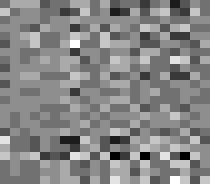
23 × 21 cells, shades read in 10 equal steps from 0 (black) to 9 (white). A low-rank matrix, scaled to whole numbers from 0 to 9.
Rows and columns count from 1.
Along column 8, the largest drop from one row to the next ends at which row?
7
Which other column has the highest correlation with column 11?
4
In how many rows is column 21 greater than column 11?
6
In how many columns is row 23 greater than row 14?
10
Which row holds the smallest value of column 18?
1
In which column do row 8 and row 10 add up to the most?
8
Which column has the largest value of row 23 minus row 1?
18
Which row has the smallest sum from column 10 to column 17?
20
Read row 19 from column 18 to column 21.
7 6 5 5
